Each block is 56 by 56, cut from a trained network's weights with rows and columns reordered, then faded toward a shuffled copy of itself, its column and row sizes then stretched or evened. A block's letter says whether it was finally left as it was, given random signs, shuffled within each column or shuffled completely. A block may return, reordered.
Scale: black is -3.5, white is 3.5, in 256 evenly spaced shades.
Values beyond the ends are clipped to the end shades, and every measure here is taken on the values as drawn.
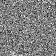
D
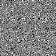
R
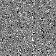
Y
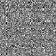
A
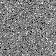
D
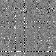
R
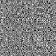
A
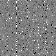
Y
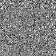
R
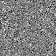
D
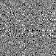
A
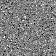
D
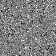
D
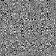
A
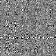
R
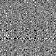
A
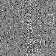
Y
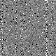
Y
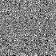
R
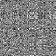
A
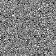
Y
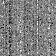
Y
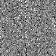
Y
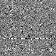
R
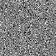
Y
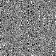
Y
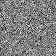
D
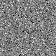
D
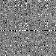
R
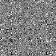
R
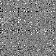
R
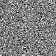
Y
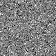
D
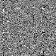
R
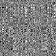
A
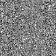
Y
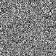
R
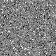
D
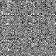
A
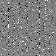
Y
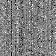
Y
